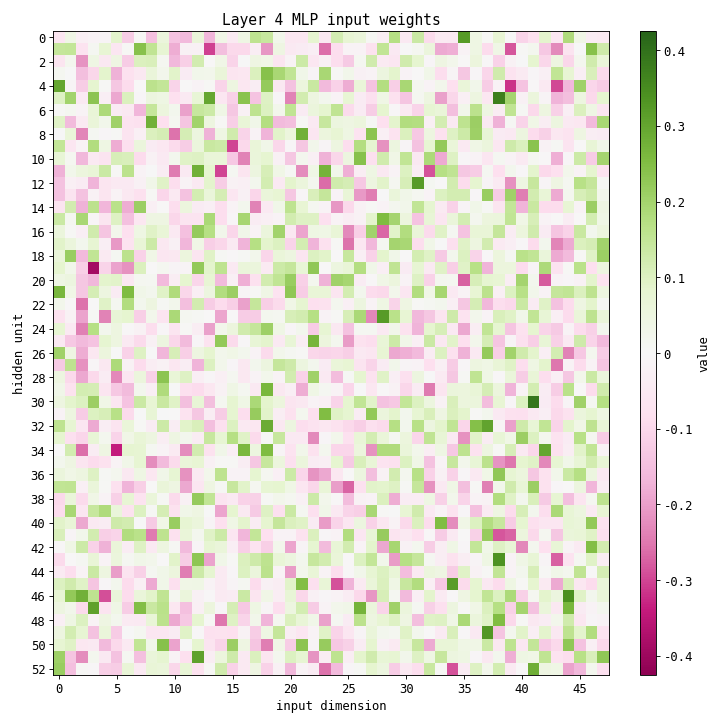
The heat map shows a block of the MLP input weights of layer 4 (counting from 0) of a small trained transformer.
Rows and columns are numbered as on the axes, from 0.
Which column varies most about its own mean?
39
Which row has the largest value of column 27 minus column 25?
16
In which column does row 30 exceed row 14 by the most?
17
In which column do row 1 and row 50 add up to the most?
7
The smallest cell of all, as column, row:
3, 19
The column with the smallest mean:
2
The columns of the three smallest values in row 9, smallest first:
15, 28, 5
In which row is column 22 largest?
25
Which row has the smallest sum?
1
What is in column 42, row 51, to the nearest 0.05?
0.15
